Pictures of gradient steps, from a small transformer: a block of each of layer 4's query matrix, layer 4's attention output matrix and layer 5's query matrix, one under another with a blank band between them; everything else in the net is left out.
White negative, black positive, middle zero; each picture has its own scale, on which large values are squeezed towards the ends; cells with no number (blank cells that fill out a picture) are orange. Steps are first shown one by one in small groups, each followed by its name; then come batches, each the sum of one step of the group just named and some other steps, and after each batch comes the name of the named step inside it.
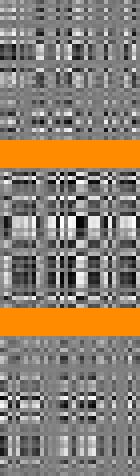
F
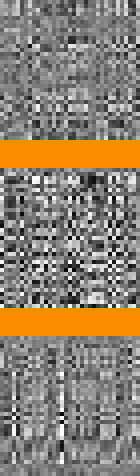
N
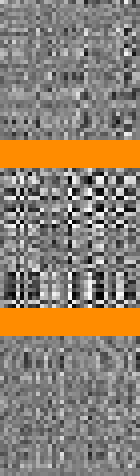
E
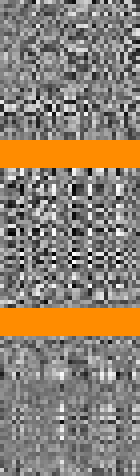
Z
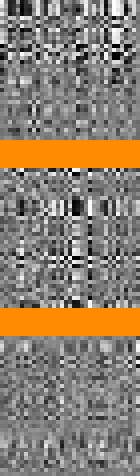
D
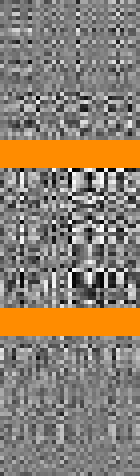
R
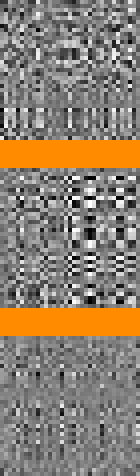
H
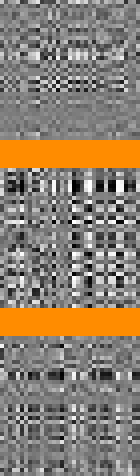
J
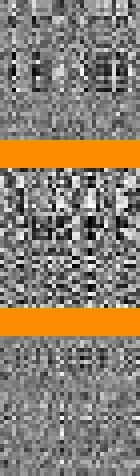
N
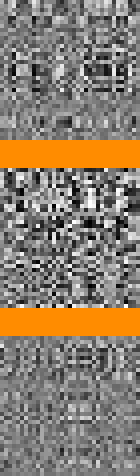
J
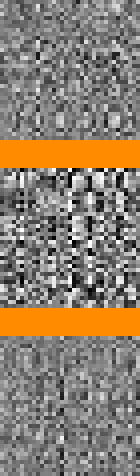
R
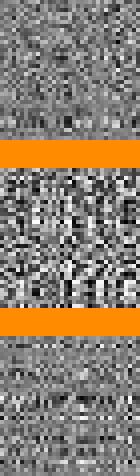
J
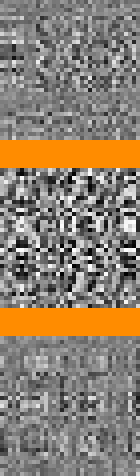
F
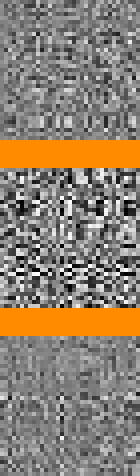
Z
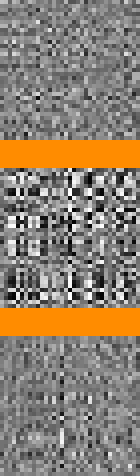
E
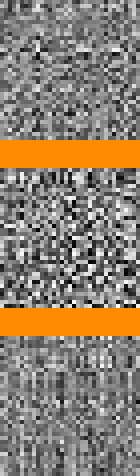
Z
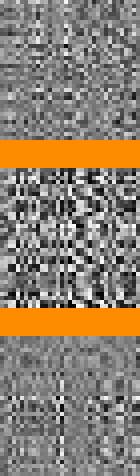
E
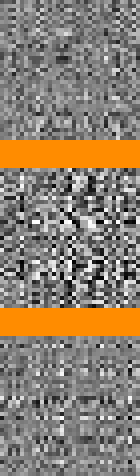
N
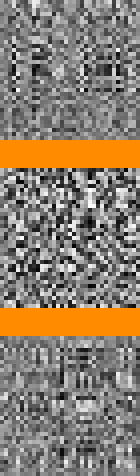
J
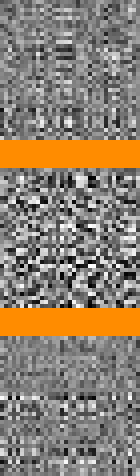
H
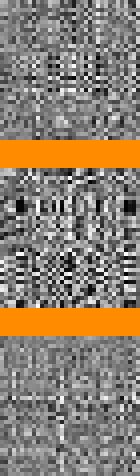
N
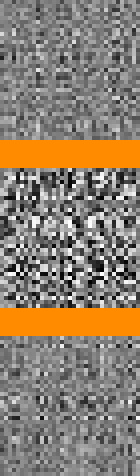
F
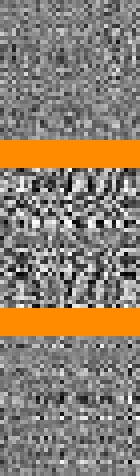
F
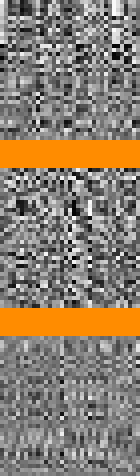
D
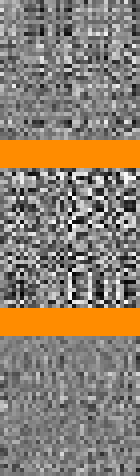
E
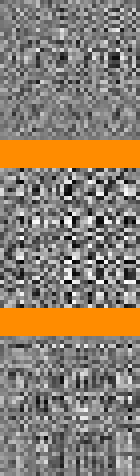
J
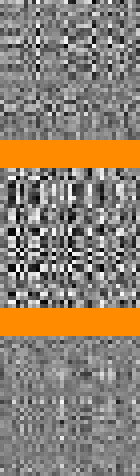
Z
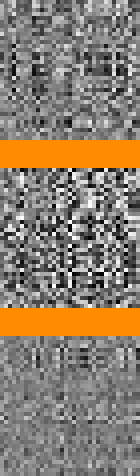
R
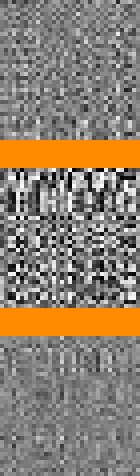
R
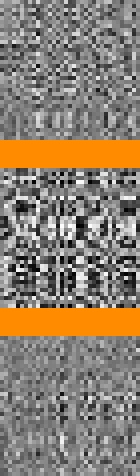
F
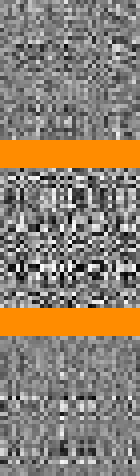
N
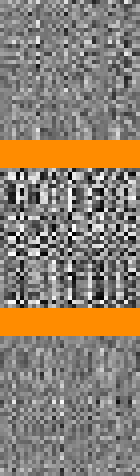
E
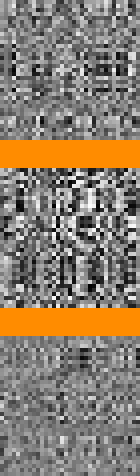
F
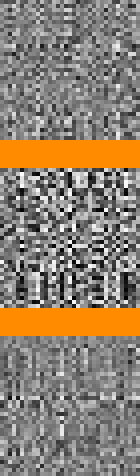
N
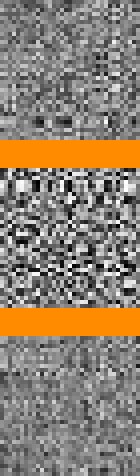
Z
